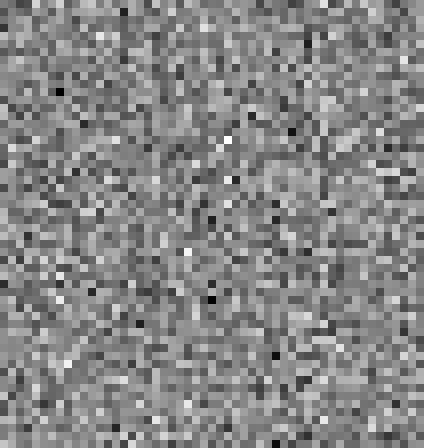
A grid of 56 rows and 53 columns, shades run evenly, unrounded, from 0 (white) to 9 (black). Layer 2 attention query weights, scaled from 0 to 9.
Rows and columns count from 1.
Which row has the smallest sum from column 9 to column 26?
55
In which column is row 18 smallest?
29
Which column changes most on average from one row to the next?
51
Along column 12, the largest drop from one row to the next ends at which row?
38
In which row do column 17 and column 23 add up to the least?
36
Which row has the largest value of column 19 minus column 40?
19
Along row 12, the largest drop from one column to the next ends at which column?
9
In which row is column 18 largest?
41
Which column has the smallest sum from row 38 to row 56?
25
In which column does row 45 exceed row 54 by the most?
35
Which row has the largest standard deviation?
23
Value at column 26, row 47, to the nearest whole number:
6
